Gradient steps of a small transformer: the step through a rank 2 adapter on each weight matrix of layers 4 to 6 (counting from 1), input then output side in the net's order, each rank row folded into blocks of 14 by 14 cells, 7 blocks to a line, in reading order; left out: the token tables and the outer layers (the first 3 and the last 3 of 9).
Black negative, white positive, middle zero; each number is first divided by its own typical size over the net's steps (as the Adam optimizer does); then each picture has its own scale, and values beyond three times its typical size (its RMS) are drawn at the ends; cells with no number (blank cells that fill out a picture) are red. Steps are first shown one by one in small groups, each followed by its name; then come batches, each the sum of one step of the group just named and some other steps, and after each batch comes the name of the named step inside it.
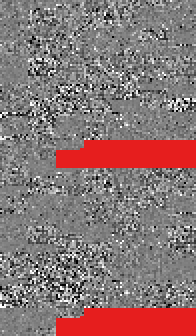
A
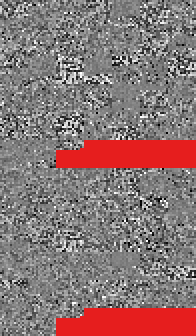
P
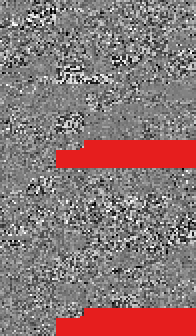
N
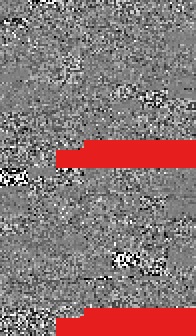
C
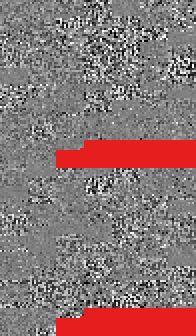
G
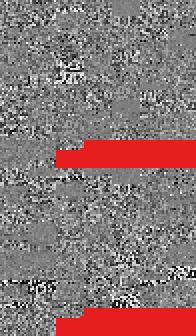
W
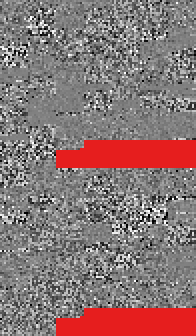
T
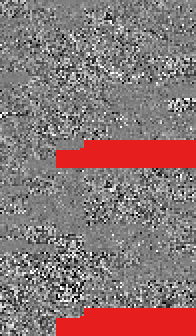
A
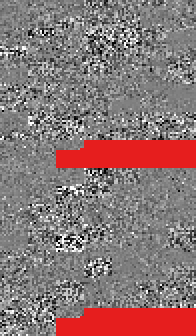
G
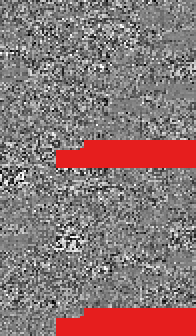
C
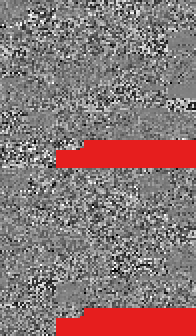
N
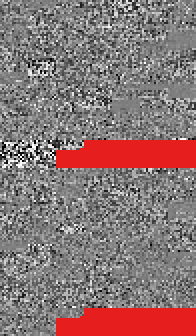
T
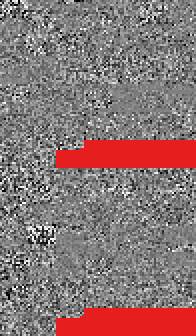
P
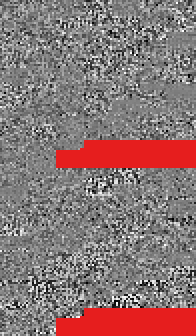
G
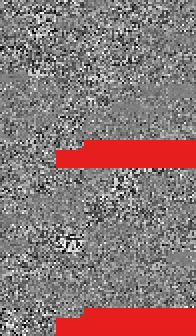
N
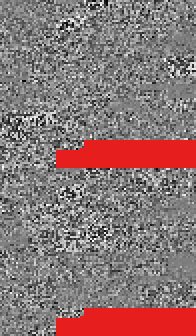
P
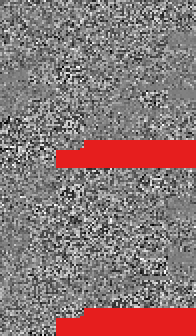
C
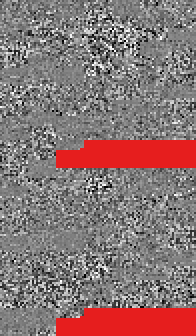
G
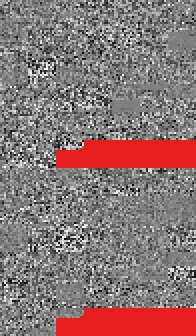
W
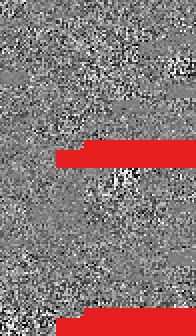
G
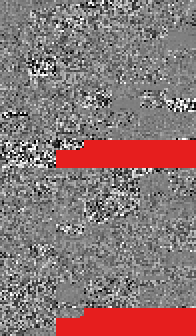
W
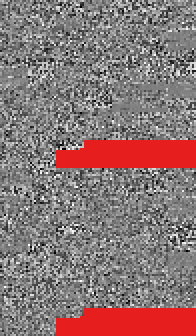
N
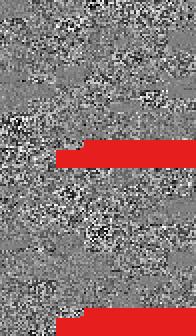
C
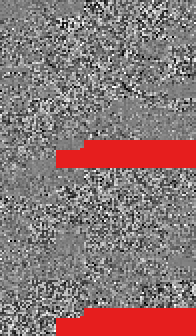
G
